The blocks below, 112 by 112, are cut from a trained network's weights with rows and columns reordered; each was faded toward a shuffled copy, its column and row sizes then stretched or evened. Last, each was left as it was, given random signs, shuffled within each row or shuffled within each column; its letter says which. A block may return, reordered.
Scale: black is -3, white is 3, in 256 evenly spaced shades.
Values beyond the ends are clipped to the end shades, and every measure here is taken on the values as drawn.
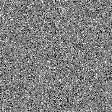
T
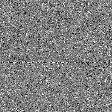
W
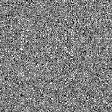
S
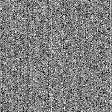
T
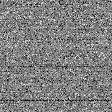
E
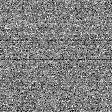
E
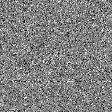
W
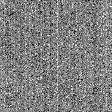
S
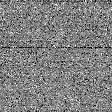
E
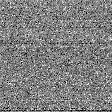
E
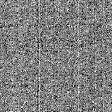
S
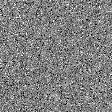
T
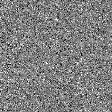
W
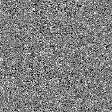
W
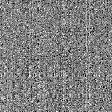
S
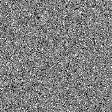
T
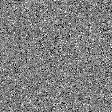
T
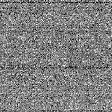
S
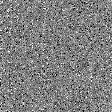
T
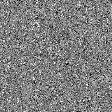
T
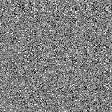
S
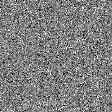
W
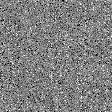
T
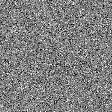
E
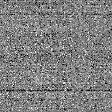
S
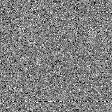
W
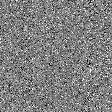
T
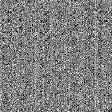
S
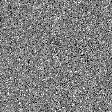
T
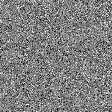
T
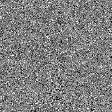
W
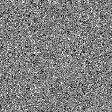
S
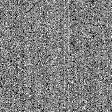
T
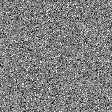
T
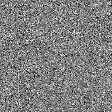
W
